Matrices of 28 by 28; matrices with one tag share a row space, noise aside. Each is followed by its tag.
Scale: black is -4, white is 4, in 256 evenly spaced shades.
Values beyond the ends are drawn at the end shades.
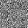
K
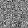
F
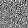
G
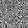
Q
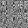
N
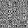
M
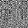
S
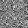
N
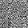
M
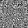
N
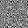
K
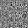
G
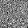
K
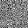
K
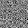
M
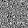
K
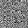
F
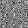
N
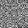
Q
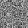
F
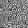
M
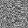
F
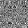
M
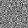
G
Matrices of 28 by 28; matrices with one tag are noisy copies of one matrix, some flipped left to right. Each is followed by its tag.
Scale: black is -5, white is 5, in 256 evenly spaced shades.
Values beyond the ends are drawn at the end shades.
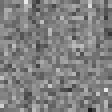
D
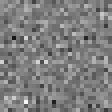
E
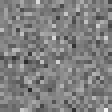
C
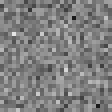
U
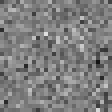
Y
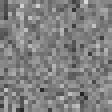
D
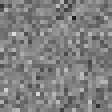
U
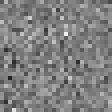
Y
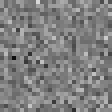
C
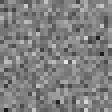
E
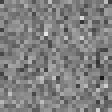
Y
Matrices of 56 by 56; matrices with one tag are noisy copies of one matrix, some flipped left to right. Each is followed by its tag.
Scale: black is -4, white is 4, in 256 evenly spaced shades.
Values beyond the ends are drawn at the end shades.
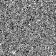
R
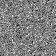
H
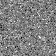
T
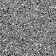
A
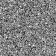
T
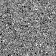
A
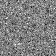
A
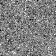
R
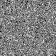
H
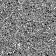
A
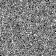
H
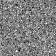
T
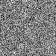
R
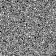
H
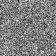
R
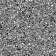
T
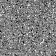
H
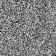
H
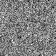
H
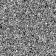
T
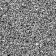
A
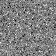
T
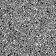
A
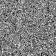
A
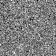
R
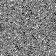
T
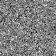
T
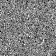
H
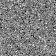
T
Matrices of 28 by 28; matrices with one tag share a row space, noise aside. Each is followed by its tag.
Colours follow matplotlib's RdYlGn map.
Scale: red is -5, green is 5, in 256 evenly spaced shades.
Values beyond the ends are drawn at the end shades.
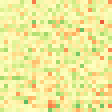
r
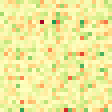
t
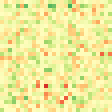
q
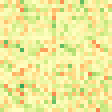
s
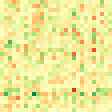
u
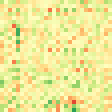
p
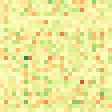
r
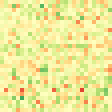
t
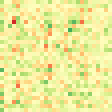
p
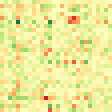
p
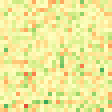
r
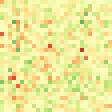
p
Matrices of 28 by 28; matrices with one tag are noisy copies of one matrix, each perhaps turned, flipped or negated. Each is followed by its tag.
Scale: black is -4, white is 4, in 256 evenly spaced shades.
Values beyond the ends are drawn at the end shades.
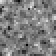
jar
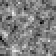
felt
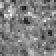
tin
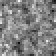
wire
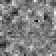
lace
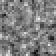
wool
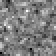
jar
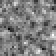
wool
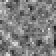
lace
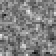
wool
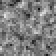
felt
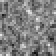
wool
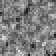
wool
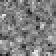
wool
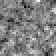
jar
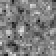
tin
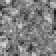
lace
